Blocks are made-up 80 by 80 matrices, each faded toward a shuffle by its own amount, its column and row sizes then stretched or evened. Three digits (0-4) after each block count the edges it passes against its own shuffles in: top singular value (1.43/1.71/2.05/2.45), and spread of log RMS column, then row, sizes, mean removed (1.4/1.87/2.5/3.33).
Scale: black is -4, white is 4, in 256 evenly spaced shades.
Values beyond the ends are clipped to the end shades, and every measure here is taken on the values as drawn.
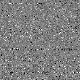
2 0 2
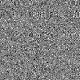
3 0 1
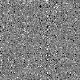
1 2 1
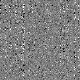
0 3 1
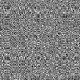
4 1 1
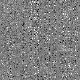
1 3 0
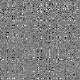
3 3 3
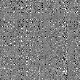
0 3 3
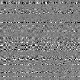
4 0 4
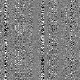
3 4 0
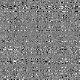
2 2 4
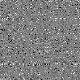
3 0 2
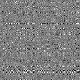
4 1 3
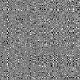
4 3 2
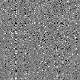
3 2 1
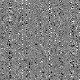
3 3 0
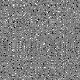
3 1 0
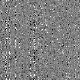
3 3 1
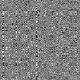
4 3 1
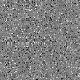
3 1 1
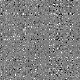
2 3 2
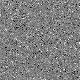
1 0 0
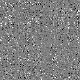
2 2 1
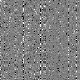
4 3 0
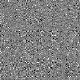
3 2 2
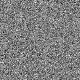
0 0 1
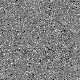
0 0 1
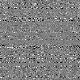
2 1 4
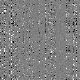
2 4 1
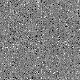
1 2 1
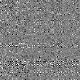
3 2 3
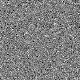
1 0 1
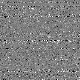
0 0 3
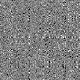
3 2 1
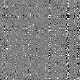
3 4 2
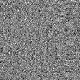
2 0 0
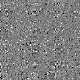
3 2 2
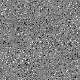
2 1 0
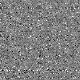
1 1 2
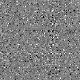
2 1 2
